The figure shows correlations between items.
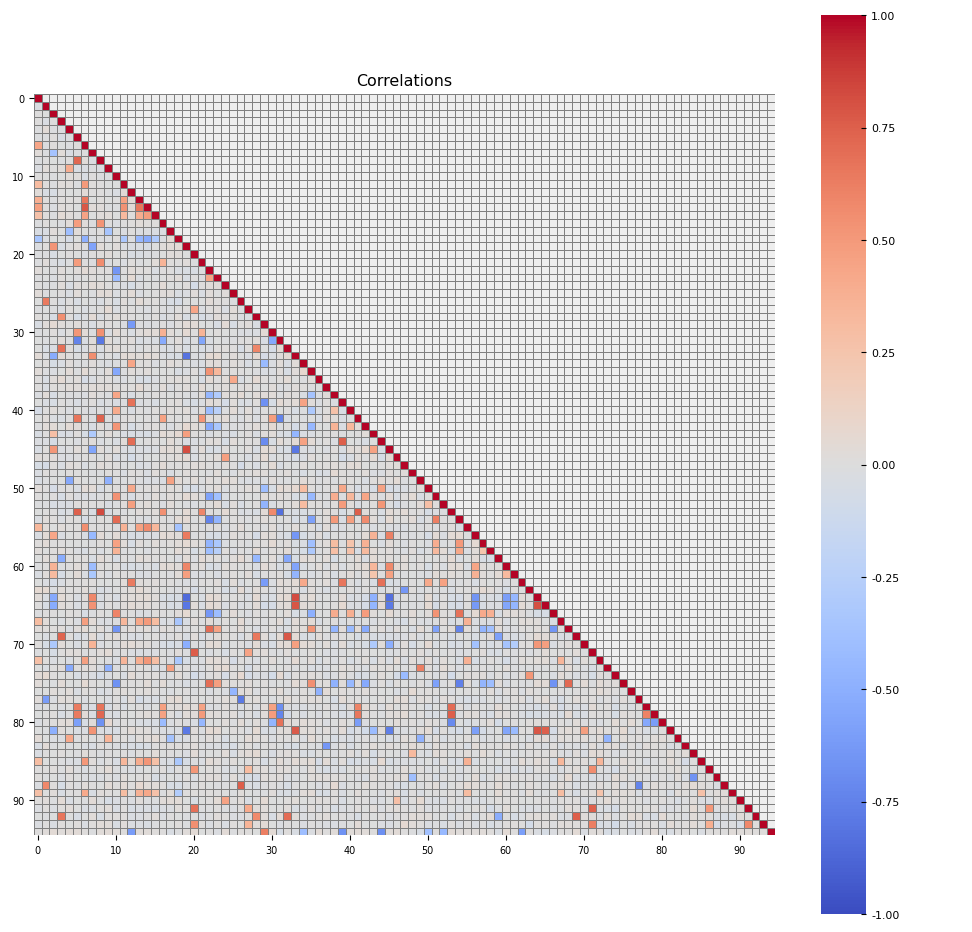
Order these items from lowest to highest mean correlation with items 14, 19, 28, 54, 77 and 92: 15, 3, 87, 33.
33, 87, 15, 3
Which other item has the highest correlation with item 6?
14
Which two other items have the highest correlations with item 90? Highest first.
24, 46
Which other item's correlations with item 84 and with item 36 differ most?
87
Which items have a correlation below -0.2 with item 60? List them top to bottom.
7, 33, 64, 65, 70, 81
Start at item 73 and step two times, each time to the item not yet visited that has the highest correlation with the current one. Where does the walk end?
17
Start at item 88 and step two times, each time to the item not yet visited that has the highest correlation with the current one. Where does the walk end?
1
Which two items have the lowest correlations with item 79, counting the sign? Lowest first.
31, 80
